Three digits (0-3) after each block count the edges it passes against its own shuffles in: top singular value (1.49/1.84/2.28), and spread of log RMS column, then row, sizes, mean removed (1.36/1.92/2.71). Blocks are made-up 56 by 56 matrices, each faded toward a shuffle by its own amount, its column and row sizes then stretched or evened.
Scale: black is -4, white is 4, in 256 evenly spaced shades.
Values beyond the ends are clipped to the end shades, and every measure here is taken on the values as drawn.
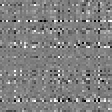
3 2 3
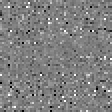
0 1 2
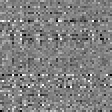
2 1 3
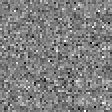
1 0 1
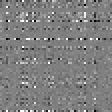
2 2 3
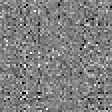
2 2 1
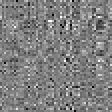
3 2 2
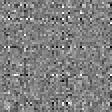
2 2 2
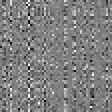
3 3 0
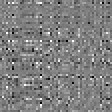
3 2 3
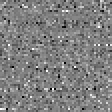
0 0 2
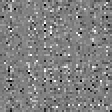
0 2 2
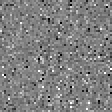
0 1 0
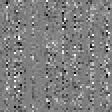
1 3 0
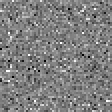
0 1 1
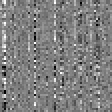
3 3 0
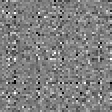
2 2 2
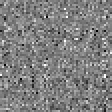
1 1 1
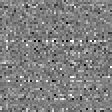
1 1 2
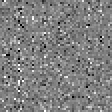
1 2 0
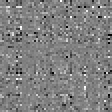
1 2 2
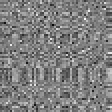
3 0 1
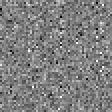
0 2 0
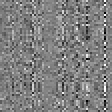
3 3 0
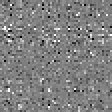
1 2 2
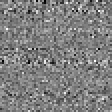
1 0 2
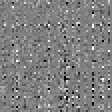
0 3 2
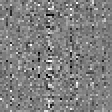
1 3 1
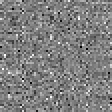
2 1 0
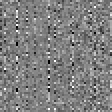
1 3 0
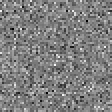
1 0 1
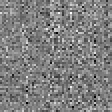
2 2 1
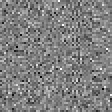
2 0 0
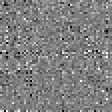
2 2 2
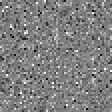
1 1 0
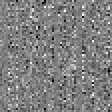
1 3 0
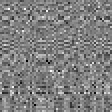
3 0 2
